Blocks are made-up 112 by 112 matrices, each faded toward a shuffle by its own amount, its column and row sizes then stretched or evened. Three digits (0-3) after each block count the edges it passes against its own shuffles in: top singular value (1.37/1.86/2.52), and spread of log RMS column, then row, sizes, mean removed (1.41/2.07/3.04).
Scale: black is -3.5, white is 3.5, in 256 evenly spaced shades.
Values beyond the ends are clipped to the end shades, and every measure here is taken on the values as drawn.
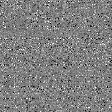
2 0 2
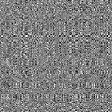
3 2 2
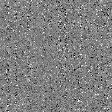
1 2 0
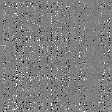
1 3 2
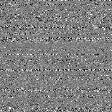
1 0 3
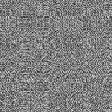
3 0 1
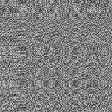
3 0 1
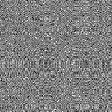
3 0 1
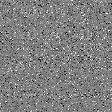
2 0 1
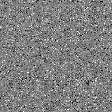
2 0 1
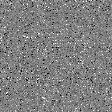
1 1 2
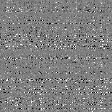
1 1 3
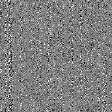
2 3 0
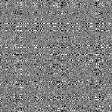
3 2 3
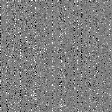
1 3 0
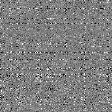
1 2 3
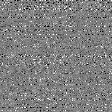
1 1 3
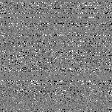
0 1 3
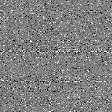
2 0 2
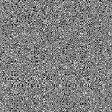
2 2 1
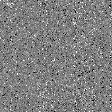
1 2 0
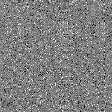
2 1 0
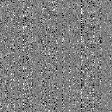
2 3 0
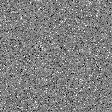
1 0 0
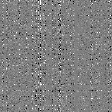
1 3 2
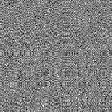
3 0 0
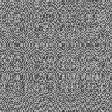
3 1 0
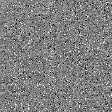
1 2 0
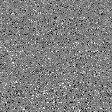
0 0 2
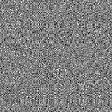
3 1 1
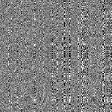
3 3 1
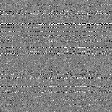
3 1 3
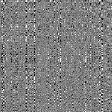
3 3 1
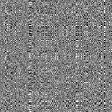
3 3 2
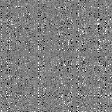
2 3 2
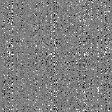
2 3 1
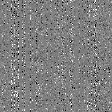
1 3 0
